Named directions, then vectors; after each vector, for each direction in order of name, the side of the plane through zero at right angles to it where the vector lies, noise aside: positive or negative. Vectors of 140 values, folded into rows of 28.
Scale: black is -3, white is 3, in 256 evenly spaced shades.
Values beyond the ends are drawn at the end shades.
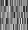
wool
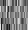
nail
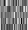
positive, negative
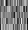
negative, positive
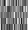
positive, negative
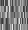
positive, positive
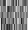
positive, negative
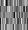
negative, positive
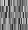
negative, negative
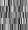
negative, negative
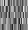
negative, negative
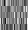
positive, negative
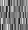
negative, negative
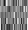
positive, negative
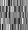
negative, negative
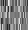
positive, positive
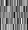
negative, positive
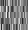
positive, positive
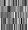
positive, negative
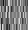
positive, positive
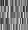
positive, positive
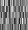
negative, negative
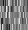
positive, positive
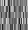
negative, negative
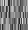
negative, negative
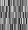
negative, negative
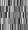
negative, negative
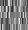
positive, positive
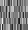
negative, negative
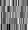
positive, negative
